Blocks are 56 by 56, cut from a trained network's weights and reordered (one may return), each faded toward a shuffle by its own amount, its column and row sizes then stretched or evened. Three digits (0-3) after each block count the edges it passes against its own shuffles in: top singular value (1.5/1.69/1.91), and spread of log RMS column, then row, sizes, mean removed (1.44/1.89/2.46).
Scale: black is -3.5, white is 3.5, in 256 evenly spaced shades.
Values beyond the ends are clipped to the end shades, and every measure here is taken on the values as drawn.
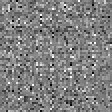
0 2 0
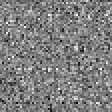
0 0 1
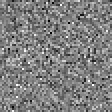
0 0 0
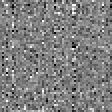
2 3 1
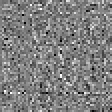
2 3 0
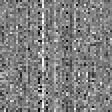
3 3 0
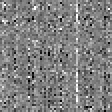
1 3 1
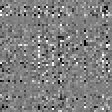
0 3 3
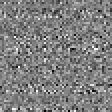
2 0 3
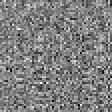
3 0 2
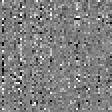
1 3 2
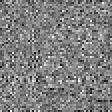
2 1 2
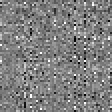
0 3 0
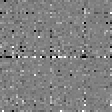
2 2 2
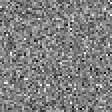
0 0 0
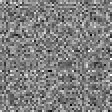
3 0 2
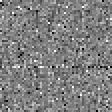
0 1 0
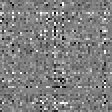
1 2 3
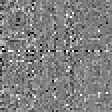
1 3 1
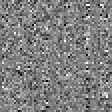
0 3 1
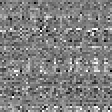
3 2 3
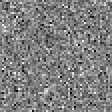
0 1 0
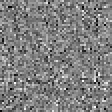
1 1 1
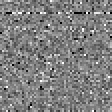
1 0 1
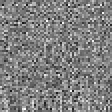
2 1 1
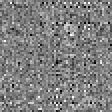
2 2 2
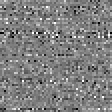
0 0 3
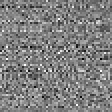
3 0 3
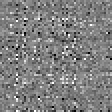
1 2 2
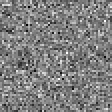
1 0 1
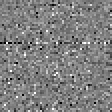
0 1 1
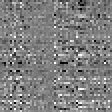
3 3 3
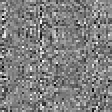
3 3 0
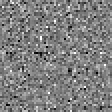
0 2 0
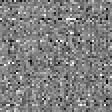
0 1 2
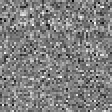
2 1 1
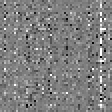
1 3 2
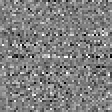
1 0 3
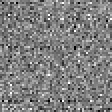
2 1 2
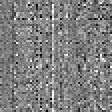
2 3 2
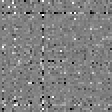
1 2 2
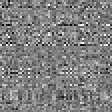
3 1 3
